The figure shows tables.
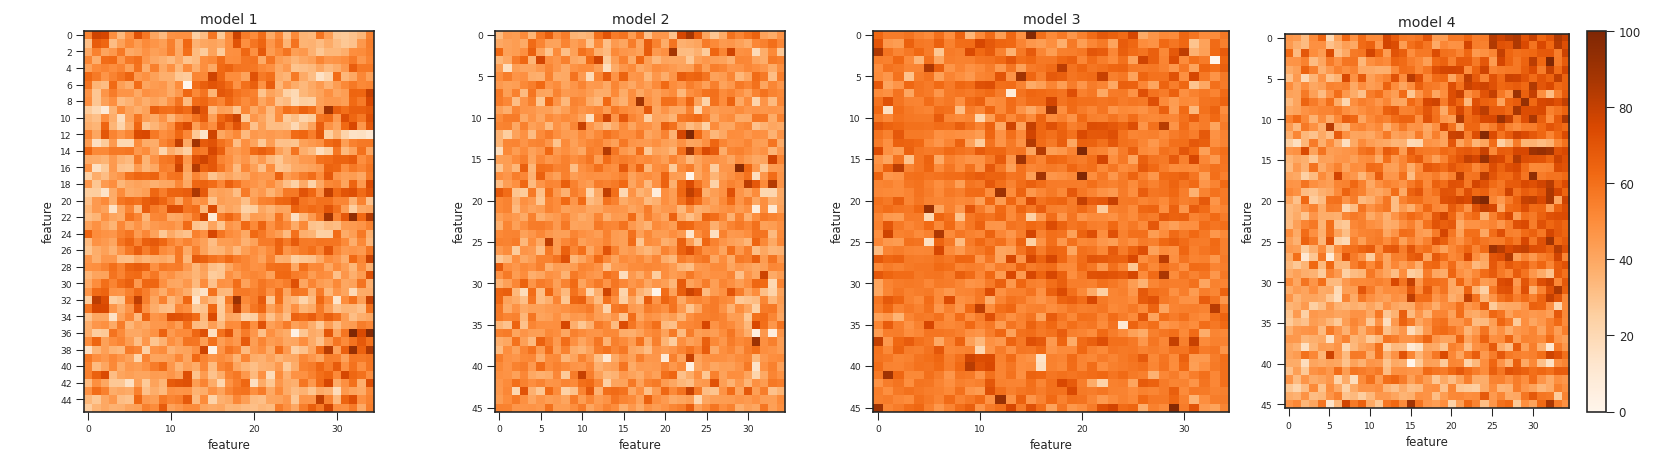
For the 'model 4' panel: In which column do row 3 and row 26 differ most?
25
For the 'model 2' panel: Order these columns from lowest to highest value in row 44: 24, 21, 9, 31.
24, 21, 31, 9
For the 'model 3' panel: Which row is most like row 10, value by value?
38
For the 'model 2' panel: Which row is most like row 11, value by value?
41
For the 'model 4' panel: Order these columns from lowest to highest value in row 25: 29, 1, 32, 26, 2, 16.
1, 16, 26, 2, 29, 32
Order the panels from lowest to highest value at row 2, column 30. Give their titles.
model 1, model 2, model 4, model 3
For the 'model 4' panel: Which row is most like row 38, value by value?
40
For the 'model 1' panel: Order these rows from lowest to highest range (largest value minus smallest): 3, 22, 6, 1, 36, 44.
3, 1, 44, 6, 22, 36
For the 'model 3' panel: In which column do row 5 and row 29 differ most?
14
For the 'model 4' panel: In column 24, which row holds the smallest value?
31
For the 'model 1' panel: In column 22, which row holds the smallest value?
41
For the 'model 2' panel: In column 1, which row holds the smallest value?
4
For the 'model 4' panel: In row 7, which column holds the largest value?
28
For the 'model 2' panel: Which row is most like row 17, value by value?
40
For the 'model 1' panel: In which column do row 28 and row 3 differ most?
16
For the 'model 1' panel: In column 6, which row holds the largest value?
32
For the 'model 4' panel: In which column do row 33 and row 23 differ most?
33
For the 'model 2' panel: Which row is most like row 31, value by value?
19
